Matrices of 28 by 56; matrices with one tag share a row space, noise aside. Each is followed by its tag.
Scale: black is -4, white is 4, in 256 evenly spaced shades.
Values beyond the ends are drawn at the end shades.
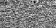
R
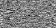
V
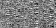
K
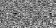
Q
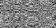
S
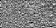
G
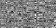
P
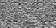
P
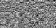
R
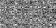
Q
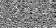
Q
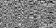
G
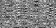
K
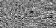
G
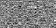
P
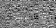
K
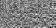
Q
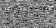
K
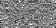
S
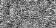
V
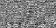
P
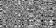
G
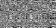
Q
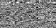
R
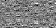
K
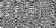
S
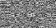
R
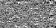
K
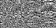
G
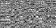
R
